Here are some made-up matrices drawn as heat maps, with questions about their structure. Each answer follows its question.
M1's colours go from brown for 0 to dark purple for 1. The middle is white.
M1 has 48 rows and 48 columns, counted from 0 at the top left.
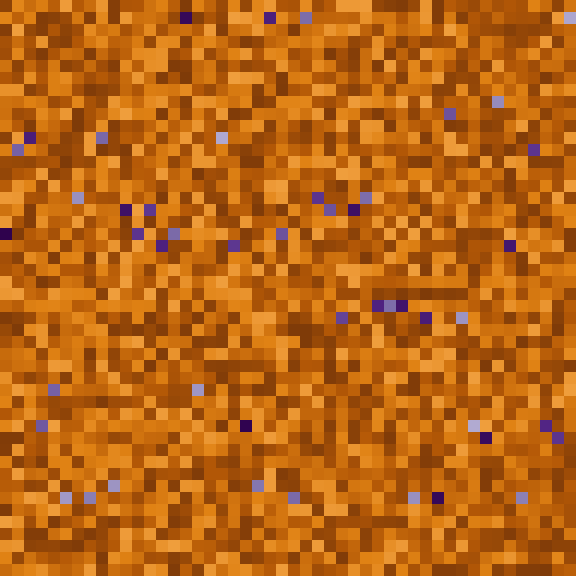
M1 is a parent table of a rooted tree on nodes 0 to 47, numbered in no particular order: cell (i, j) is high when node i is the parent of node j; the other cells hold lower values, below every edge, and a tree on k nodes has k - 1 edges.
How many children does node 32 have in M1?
2
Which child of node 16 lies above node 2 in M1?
26
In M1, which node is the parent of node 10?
17
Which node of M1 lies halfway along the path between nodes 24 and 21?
36
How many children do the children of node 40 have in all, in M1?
1
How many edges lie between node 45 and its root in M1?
8
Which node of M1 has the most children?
41
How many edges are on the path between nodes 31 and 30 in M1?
4
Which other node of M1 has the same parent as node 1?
44
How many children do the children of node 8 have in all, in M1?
6
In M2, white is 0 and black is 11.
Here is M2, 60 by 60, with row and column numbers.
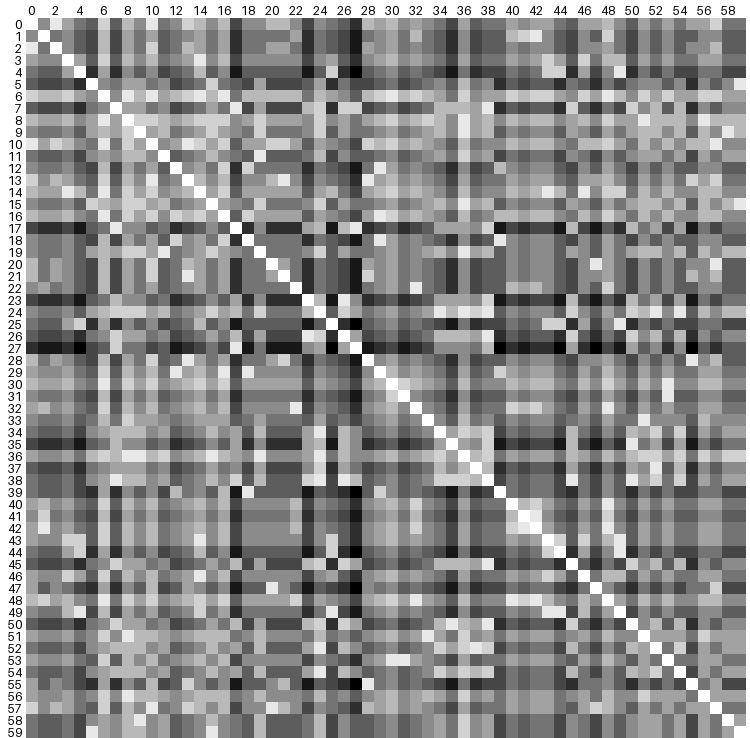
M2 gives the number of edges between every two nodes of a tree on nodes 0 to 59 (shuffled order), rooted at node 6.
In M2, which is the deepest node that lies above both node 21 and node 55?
13
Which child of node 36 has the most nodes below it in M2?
24
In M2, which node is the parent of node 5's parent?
15
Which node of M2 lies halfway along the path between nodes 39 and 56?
16
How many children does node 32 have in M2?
1
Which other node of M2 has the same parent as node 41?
1
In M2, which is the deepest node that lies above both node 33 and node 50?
8
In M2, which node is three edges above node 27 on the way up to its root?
38
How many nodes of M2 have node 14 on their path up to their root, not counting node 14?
7
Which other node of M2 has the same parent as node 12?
18
